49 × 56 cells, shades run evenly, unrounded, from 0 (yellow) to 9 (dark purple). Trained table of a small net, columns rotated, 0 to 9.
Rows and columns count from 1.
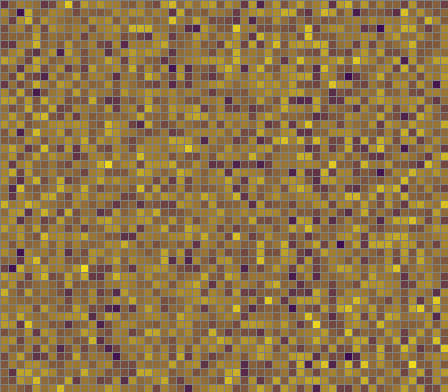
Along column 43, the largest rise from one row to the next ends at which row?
31
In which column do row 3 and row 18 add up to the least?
22
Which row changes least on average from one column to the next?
12
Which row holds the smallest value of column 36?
18
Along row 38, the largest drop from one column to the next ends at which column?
34
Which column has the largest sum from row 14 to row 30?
40
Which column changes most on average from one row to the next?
39
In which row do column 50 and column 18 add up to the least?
24
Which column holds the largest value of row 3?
32
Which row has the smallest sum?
8
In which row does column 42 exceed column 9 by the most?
1
